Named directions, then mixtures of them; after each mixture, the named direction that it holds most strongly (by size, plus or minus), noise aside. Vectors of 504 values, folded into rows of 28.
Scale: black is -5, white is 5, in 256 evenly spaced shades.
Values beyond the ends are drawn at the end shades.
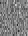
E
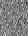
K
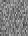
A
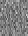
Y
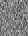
A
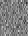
K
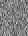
K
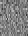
Y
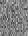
Y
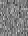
E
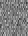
K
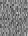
E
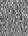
Y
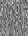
Y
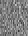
E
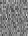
Y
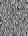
E
